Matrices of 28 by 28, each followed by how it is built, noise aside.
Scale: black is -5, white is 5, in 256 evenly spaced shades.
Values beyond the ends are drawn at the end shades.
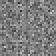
repeating rows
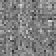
blocks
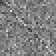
diagonal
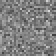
blocks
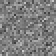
Hankel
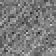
Hankel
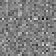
low rank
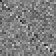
diagonal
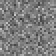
repeating rows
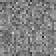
blocks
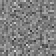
repeating rows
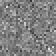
diagonal
